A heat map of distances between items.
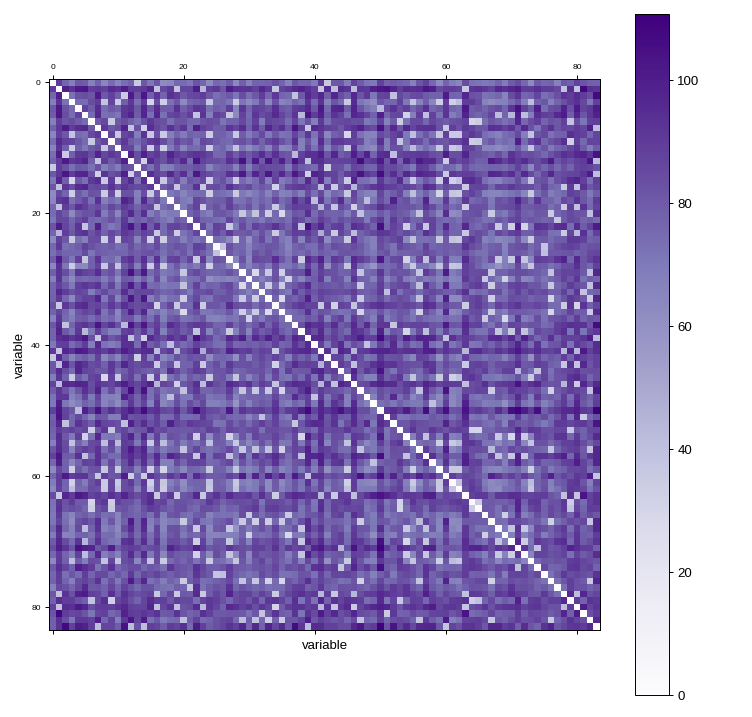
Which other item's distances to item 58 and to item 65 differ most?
53
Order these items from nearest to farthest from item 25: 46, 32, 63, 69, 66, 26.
26, 69, 66, 32, 46, 63
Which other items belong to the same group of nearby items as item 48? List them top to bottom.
18, 40
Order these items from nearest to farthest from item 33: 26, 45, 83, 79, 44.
45, 44, 26, 79, 83
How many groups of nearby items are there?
16
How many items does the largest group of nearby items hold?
13
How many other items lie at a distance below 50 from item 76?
9
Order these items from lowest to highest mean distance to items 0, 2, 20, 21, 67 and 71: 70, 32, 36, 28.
28, 36, 32, 70
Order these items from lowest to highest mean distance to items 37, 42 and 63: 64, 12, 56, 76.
76, 64, 56, 12
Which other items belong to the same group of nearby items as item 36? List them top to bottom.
30, 66, 69
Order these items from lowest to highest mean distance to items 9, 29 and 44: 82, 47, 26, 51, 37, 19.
47, 82, 51, 26, 19, 37
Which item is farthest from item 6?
71
